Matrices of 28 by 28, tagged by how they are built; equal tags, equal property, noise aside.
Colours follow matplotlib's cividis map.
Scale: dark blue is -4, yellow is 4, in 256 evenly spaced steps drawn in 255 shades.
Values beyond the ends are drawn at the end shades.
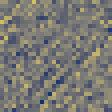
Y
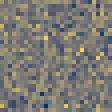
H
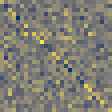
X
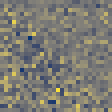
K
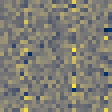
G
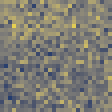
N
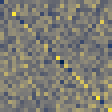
X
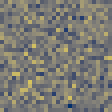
H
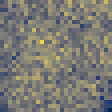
N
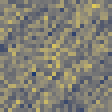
Y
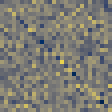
X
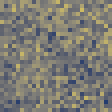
N
